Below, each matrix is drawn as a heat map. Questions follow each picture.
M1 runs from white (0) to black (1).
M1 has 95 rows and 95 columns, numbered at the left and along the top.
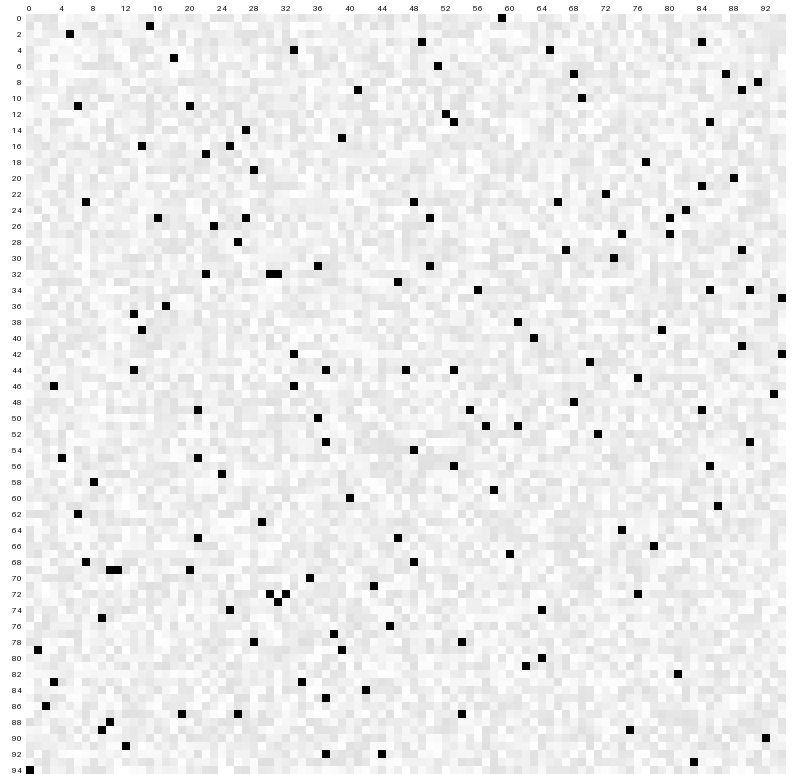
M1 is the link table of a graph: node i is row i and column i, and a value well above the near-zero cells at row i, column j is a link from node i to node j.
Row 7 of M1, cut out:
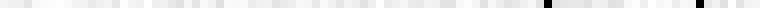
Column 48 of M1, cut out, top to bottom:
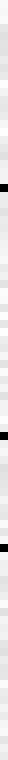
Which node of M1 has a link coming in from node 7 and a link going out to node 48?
node 68
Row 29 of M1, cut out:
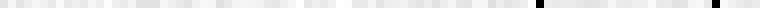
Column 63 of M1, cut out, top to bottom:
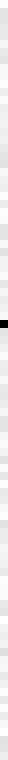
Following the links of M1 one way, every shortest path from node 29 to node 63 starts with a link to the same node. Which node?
node 67
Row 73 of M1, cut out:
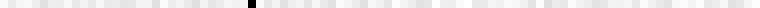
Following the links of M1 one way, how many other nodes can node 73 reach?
10
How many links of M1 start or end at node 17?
2
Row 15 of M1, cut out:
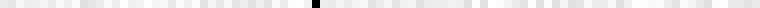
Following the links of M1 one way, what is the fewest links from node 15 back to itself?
4
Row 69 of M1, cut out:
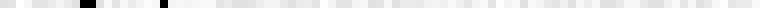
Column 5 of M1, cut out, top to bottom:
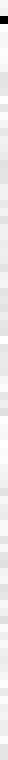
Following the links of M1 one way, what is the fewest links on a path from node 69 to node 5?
7
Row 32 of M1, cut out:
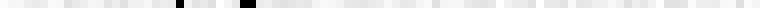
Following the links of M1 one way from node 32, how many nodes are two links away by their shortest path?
4
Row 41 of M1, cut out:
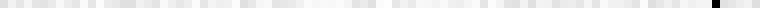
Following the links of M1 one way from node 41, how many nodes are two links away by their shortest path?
2
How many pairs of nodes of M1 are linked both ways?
9
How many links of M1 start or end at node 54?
3
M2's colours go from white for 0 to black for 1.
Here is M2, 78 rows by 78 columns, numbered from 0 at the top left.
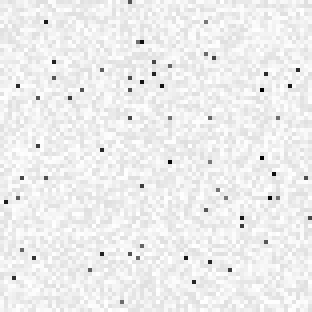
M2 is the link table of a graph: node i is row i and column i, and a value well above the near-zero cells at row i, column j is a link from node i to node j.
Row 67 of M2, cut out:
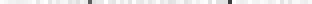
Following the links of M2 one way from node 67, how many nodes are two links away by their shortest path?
3
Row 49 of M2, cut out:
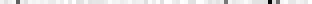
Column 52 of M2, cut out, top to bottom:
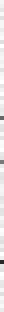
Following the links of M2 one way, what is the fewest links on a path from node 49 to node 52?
4
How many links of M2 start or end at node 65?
3
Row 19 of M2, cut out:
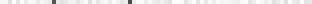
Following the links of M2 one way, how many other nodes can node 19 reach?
3
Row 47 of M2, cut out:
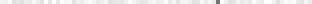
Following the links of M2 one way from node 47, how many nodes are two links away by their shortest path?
2
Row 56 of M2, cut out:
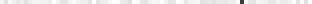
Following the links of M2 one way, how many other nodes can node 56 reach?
2
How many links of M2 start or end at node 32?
5
